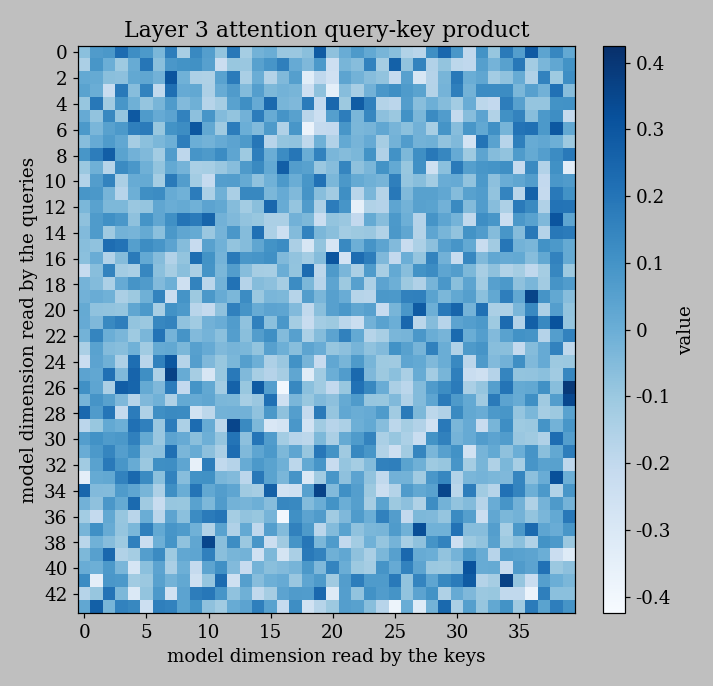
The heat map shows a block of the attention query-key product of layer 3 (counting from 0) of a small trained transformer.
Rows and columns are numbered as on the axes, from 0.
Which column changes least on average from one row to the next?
11
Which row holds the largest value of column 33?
27
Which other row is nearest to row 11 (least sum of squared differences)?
14
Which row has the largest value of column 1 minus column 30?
43
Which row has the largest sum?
8
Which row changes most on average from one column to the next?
26
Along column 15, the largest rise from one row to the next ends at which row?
30
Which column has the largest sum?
38
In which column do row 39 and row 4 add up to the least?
33
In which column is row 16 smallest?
21
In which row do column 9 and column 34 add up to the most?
34
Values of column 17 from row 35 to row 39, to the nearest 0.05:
0.15 0.1 0.15 0.1 -0.15
